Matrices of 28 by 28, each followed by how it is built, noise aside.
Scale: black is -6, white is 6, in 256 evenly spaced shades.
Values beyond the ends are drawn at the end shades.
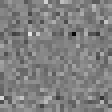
uneven rows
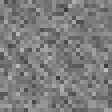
Toeplitz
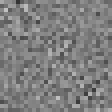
block diagonal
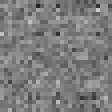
low rank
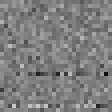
uneven rows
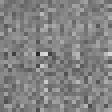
low rank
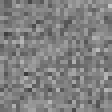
blocks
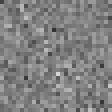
block diagonal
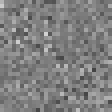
block diagonal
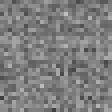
blocks
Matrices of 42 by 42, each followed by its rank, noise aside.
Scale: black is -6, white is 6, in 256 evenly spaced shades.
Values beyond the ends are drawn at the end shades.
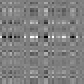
one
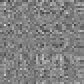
five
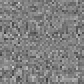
five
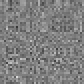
five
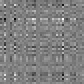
two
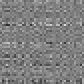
three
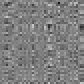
three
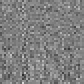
five
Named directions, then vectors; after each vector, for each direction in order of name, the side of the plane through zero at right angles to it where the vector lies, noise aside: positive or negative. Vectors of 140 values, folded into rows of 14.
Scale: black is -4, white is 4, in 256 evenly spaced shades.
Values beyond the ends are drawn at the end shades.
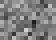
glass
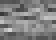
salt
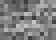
negative, positive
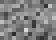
positive, positive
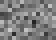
positive, positive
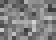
negative, positive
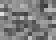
positive, negative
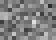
negative, negative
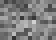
negative, positive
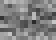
positive, negative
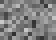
positive, positive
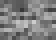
negative, positive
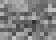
positive, negative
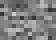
negative, positive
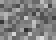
negative, negative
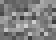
negative, positive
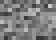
positive, positive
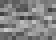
negative, positive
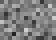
positive, positive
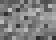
positive, positive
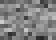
positive, positive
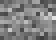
positive, positive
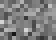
positive, positive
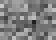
positive, negative
